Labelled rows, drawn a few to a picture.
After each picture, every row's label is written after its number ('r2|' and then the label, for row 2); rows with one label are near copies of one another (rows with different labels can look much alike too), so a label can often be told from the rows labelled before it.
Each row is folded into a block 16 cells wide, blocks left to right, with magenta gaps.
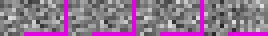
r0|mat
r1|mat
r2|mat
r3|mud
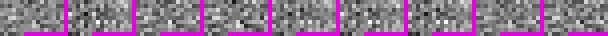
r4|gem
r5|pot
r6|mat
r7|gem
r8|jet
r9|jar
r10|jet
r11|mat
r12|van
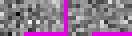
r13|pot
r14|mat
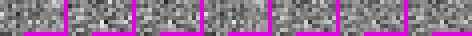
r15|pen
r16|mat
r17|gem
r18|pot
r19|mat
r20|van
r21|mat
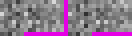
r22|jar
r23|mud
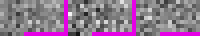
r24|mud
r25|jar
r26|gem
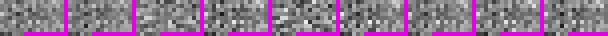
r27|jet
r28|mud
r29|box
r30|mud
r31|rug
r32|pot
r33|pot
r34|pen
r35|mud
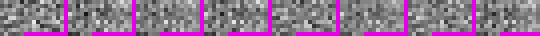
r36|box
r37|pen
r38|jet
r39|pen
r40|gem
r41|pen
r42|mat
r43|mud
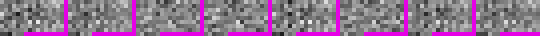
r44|jet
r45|pot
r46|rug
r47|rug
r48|mud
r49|van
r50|mud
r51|pen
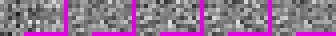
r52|mud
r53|mat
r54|box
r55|mat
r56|rug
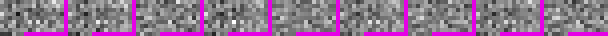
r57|pen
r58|mud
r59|van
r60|pot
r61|mat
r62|pot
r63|box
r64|mud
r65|gem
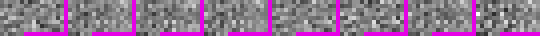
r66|box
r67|pot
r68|mud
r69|pot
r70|box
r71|van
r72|pen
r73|jar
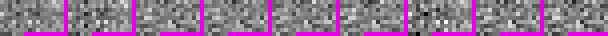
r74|pen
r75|mud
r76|gem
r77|gem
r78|van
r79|rug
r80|jet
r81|gem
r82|gem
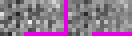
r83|pot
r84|pot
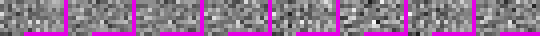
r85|jet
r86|gem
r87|van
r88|mat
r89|pot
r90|rug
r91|jar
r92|rug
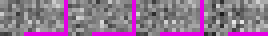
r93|pen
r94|gem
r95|jet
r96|mud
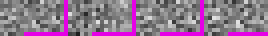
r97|van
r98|pot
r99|van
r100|gem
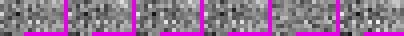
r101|jet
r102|pot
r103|pen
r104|jet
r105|van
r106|jet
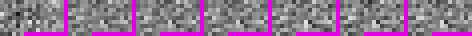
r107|pot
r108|van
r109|mat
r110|mat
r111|box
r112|rug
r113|gem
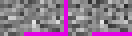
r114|box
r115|box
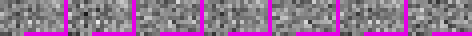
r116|pot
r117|pot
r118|van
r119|mud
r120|van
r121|jet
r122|gem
